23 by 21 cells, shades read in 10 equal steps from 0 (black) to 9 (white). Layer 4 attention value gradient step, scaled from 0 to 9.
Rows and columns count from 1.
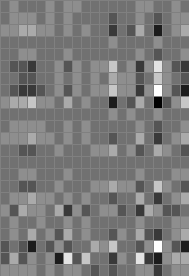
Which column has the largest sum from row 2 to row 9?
18
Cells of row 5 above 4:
5
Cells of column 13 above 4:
9
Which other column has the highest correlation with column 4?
21
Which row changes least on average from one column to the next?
14
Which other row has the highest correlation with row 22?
20
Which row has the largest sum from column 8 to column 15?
8
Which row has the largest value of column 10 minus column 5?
22
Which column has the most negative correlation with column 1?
19
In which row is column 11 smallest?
23
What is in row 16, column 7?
5
